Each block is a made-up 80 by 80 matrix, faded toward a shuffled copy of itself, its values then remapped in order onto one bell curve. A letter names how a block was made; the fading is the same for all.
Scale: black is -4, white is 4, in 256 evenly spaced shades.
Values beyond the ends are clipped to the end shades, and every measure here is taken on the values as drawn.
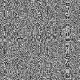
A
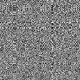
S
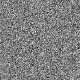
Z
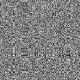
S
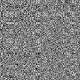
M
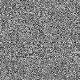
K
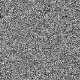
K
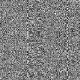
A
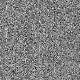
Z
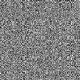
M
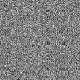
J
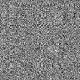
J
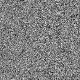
Z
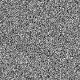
Z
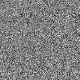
K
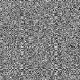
S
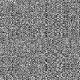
M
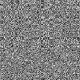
S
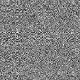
S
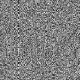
A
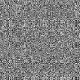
S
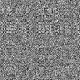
J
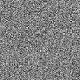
J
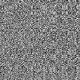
M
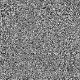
K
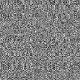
M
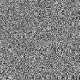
J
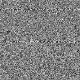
K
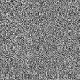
J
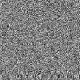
J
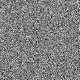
Z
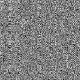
A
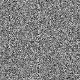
Z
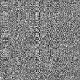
M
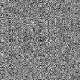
M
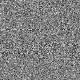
K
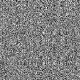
J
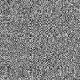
M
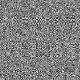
S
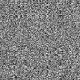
J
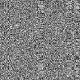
M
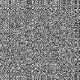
S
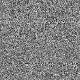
K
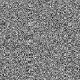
M
